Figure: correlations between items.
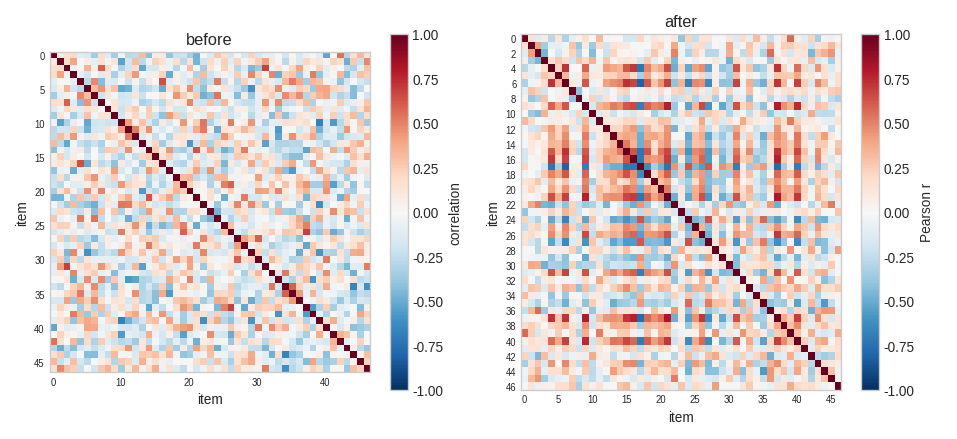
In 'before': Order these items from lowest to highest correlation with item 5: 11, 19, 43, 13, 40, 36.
11, 13, 43, 19, 36, 40
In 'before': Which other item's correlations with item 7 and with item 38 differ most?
33
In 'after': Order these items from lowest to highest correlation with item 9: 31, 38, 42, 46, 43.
42, 46, 43, 38, 31
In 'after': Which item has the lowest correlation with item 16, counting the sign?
17
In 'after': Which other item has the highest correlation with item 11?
39
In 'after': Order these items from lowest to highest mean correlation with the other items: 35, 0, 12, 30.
35, 30, 0, 12
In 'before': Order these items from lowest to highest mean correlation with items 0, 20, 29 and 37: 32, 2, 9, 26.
9, 2, 32, 26
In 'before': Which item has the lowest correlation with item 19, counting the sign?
41
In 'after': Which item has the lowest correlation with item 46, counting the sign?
8
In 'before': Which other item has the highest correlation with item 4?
16
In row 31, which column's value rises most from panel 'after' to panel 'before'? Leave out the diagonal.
17
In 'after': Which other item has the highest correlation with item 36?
2
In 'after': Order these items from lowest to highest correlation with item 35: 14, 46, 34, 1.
14, 1, 46, 34
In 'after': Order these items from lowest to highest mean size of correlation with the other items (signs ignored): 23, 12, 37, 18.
23, 12, 18, 37
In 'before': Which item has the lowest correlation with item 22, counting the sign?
39
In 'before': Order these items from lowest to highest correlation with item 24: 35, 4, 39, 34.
34, 35, 39, 4
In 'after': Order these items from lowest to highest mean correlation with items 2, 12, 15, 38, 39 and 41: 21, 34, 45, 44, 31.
34, 45, 44, 31, 21
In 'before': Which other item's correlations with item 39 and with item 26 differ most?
10
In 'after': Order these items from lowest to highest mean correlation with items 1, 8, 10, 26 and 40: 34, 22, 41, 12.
22, 34, 41, 12
